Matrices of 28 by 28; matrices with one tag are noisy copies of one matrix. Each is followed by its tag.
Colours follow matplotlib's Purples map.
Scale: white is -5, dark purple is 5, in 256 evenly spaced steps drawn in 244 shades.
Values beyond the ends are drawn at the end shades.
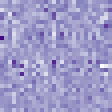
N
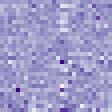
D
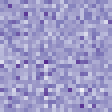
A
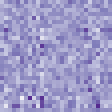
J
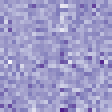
D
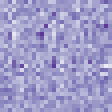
N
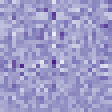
N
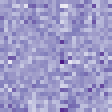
D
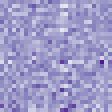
D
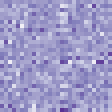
D
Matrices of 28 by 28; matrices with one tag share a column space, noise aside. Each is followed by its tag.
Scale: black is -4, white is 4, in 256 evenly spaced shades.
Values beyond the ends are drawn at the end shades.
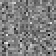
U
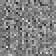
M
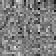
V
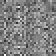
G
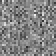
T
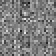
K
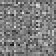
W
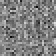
T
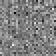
T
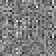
T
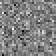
W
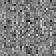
M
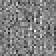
M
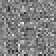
G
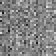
K
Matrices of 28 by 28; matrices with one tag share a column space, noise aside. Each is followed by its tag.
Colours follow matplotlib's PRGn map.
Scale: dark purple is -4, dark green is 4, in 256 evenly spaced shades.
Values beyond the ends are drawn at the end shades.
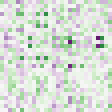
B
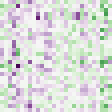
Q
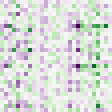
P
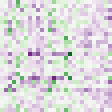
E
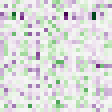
Q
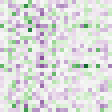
P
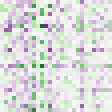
P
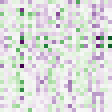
B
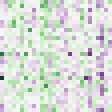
E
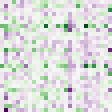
P
